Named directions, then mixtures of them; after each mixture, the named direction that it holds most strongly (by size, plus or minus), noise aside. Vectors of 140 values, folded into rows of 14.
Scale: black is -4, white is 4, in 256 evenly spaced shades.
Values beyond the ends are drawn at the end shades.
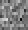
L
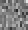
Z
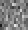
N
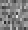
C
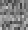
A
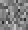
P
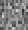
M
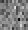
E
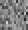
P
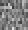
M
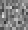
M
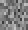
P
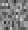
C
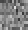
E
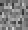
M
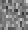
Z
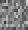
Z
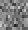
N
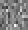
N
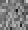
Z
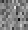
E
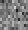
E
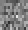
C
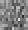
E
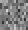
P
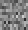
C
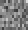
Z
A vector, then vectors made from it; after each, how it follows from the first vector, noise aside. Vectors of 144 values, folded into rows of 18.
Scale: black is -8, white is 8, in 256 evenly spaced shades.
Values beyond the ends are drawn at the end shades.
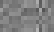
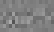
reversed, negated, partly zeroed.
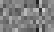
negated, scaled up.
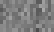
sign-scrambled.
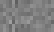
reversed, negated, shrunk.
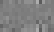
partly zeroed.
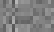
reversed.
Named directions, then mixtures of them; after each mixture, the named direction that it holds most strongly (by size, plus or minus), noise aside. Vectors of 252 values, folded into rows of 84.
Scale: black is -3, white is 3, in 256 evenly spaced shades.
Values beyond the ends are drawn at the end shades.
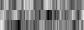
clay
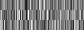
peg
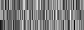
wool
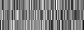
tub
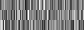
peg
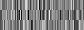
peg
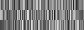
wool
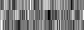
clay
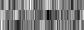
clay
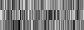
clay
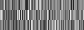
peg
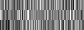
wool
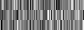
tub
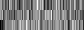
wool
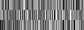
wool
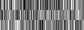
wool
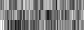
clay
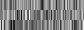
tub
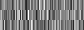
peg
